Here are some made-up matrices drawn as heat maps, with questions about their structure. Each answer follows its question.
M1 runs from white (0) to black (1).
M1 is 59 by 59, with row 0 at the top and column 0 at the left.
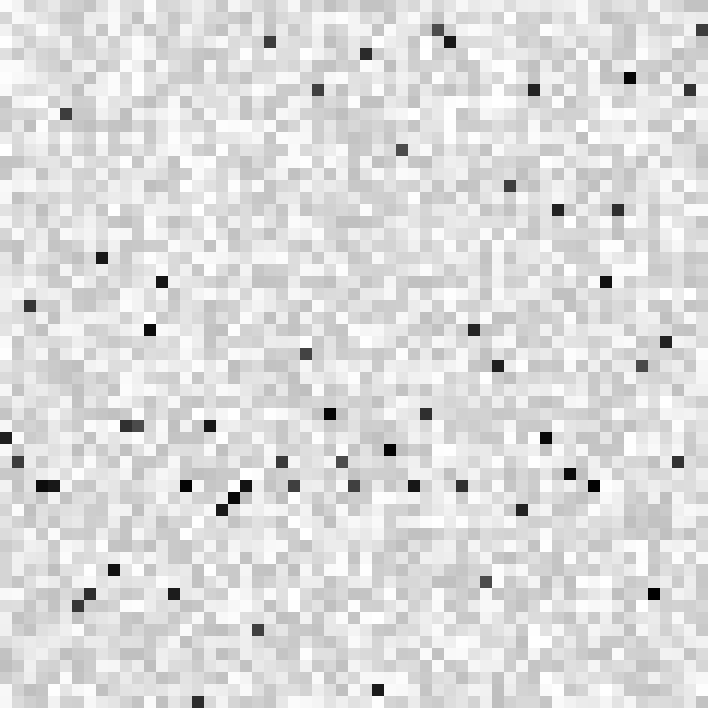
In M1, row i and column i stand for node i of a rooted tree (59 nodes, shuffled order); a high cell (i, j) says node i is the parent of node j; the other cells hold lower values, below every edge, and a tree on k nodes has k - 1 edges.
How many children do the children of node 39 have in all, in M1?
1
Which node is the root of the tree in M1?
48
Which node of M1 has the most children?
40
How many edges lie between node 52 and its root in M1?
6
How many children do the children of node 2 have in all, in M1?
3
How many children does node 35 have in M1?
3
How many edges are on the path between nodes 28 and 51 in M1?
6
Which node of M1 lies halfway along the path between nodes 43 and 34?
15
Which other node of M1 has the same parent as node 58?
36
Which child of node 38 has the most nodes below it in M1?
23
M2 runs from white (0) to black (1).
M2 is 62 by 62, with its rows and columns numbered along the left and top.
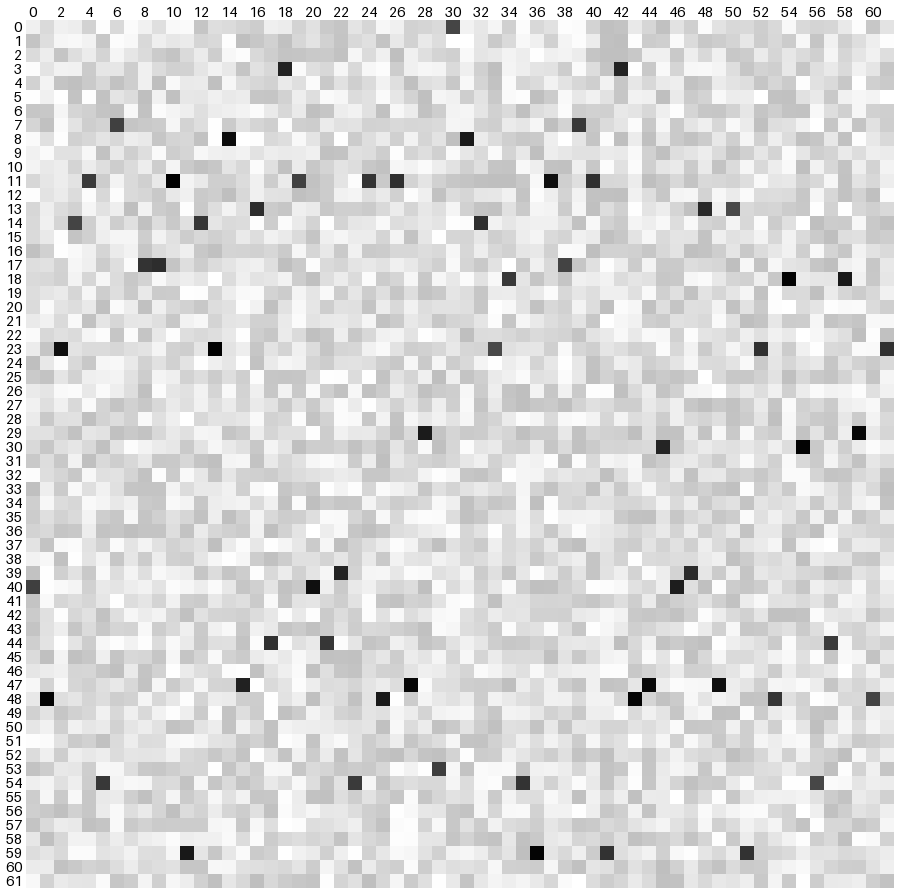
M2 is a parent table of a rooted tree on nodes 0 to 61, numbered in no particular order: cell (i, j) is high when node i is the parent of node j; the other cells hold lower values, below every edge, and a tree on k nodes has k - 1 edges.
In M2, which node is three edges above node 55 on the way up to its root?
40
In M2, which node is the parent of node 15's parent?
39
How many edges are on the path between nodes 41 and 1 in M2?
5
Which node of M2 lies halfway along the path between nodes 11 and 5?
48
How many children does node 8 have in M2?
2
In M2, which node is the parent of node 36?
59
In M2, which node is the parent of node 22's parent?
7
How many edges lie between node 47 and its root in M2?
2
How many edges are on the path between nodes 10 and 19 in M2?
2
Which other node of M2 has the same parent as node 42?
18
